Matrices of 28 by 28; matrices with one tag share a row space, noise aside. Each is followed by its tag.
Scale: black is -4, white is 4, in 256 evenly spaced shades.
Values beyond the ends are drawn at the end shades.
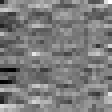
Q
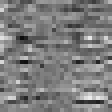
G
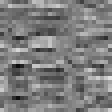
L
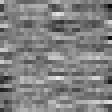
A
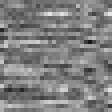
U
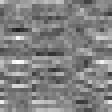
L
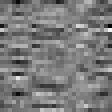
L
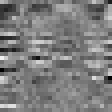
Q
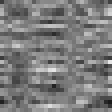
L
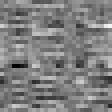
L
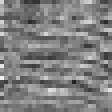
U
